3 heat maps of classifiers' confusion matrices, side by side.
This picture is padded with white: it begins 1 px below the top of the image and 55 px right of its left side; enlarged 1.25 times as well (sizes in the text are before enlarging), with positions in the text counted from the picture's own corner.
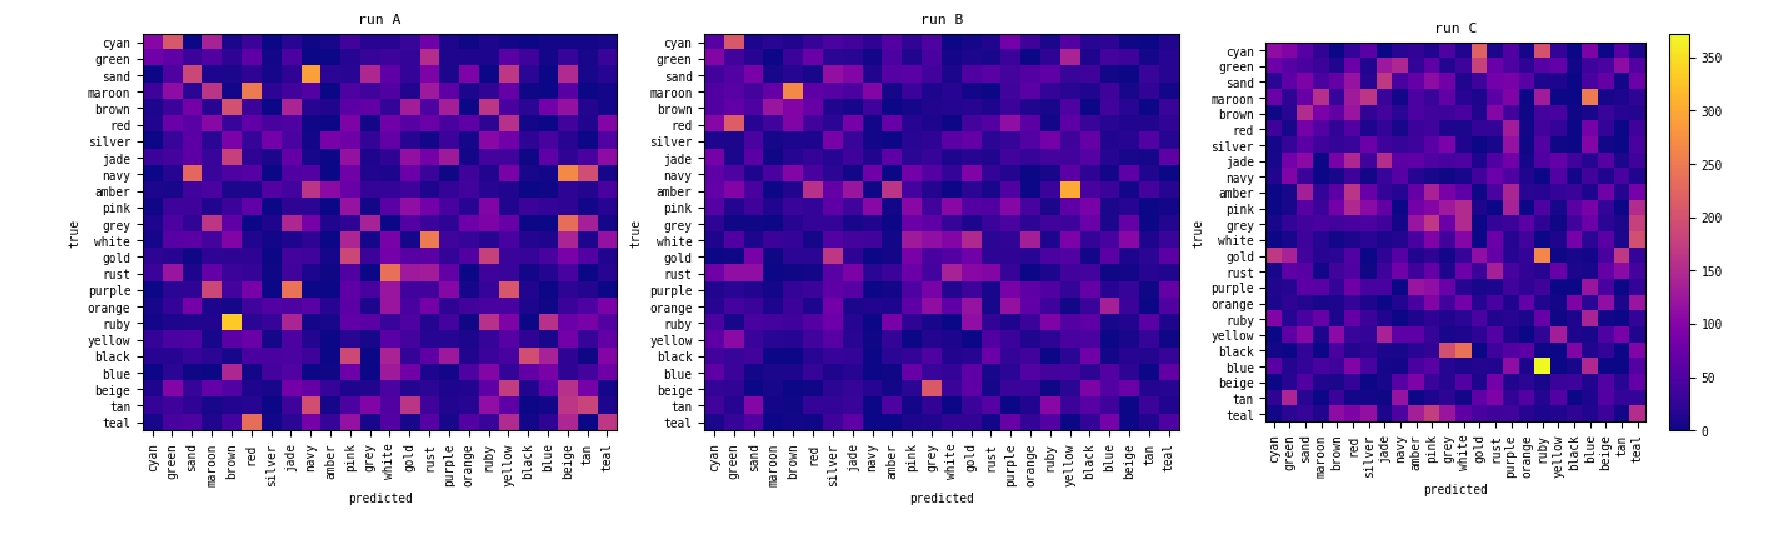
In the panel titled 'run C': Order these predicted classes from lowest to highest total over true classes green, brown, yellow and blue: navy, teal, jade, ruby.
teal, navy, jade, ruby
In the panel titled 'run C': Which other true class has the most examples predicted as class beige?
orange
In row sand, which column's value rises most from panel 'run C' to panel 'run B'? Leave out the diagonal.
silver
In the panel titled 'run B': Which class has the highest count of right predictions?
amber
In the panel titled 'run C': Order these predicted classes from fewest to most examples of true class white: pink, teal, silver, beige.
silver, beige, pink, teal
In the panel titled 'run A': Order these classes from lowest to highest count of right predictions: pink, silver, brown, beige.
silver, pink, beige, brown
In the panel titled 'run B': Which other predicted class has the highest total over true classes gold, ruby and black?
silver
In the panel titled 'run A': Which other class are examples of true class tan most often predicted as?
navy
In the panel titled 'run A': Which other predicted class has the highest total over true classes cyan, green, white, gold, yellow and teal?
rust
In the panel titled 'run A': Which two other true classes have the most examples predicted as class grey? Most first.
sand, tan
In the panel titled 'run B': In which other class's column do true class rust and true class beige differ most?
grey
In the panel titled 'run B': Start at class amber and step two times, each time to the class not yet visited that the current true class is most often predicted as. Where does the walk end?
green
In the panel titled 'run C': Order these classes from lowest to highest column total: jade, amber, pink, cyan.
cyan, jade, amber, pink
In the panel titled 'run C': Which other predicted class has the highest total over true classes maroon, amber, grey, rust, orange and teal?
pink
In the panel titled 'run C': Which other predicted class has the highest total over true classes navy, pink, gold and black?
white
